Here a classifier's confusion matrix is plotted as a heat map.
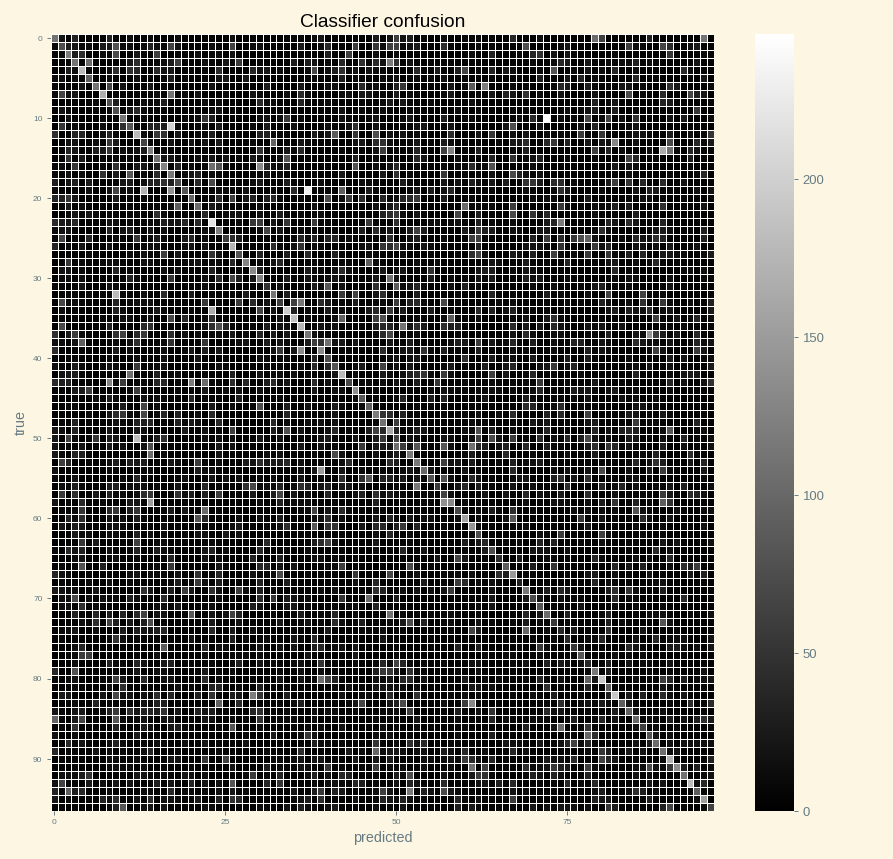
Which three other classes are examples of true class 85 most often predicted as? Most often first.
0, 9, 4
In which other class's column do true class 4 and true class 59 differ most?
22
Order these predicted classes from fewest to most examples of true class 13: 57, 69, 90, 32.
57, 69, 90, 32
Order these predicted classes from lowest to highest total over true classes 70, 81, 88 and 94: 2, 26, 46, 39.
26, 39, 46, 2
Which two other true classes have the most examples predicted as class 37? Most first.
19, 87
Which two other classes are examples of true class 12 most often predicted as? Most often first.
41, 47
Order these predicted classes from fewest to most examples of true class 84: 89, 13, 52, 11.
89, 13, 11, 52
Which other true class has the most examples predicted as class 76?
88
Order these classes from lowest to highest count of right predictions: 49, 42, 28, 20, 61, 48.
20, 48, 28, 61, 49, 42
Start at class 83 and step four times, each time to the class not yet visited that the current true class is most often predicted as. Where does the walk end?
60
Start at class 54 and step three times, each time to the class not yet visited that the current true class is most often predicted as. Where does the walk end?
51
